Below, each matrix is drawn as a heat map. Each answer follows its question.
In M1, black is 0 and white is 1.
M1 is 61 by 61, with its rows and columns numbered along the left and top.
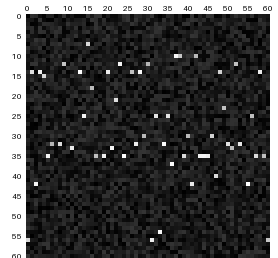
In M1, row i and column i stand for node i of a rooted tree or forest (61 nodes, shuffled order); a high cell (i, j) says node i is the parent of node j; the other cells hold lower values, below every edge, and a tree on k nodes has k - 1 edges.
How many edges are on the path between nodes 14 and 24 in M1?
3
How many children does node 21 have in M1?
1
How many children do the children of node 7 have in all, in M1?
1
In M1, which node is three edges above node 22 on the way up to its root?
54
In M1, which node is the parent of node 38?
10
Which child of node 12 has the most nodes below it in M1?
30
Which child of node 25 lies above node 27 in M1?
32
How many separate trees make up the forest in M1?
6
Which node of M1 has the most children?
35
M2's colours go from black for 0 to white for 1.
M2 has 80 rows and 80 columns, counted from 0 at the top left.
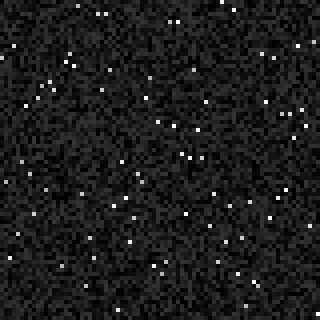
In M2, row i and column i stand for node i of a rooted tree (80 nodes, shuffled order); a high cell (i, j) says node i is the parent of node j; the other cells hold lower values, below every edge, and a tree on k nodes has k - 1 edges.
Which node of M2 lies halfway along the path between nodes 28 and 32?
22
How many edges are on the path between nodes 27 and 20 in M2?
3
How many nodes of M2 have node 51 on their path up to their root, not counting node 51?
5
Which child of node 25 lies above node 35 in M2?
66
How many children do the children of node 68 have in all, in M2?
4
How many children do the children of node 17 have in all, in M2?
3
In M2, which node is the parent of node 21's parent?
47
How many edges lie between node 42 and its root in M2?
4
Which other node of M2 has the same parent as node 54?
41
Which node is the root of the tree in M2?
14
